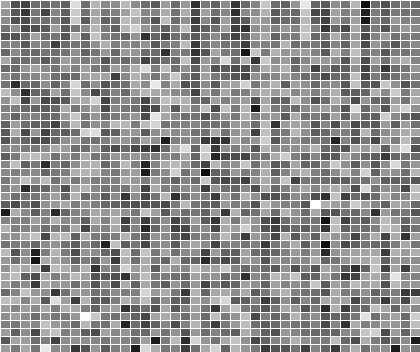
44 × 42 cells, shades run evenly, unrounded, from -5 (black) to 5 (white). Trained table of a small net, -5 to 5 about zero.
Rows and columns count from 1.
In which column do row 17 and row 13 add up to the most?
10
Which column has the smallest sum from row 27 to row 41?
33
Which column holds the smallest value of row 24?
3
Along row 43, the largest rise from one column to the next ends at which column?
20
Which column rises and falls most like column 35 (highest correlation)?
13
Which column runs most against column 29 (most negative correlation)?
25
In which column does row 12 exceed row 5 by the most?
15
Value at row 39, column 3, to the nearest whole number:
1
